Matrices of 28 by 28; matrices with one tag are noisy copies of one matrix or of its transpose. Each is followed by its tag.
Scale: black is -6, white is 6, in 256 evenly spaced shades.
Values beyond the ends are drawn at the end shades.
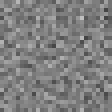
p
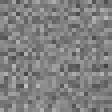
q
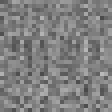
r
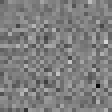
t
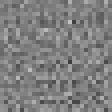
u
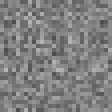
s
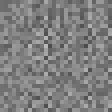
t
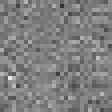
q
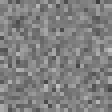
p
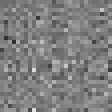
s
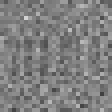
r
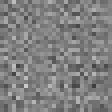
q
